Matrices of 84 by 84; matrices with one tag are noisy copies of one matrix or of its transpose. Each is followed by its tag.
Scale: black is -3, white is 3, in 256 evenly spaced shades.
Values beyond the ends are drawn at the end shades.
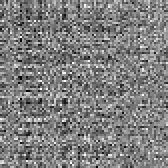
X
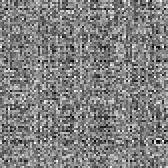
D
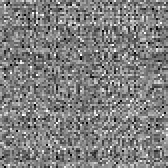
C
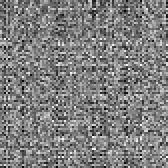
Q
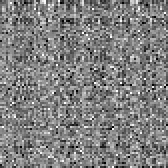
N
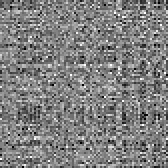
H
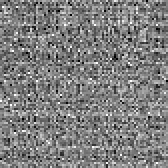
C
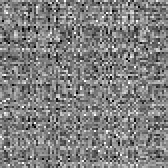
C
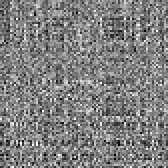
H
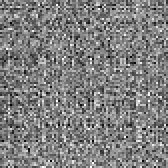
Q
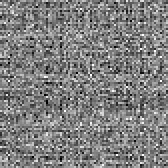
D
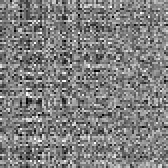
X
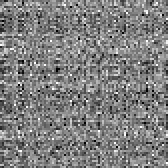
N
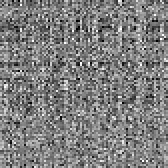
X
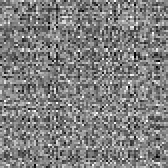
C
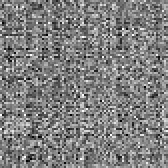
C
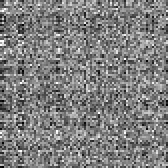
N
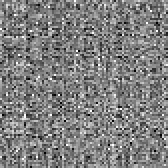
C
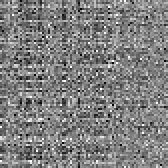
X
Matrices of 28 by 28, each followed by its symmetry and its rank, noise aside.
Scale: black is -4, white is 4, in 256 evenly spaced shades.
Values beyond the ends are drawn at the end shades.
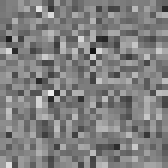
antisymmetric, rank four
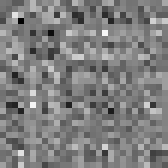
symmetric, rank four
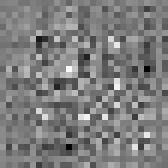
symmetric, rank four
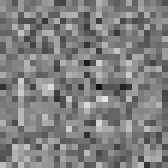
no symmetry, rank five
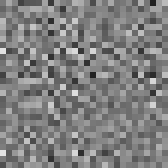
antisymmetric, rank four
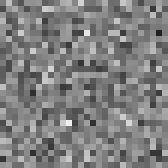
no symmetry, rank five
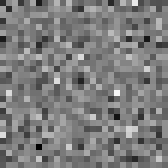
symmetric, rank five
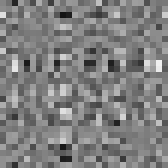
antisymmetric, rank four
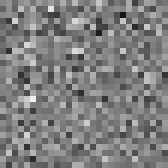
antisymmetric, rank six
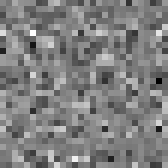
no symmetry, rank six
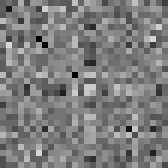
symmetric, rank five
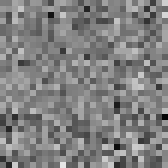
no symmetry, rank five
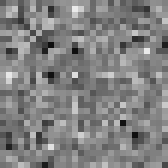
symmetric, rank five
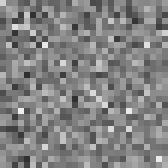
symmetric, rank six
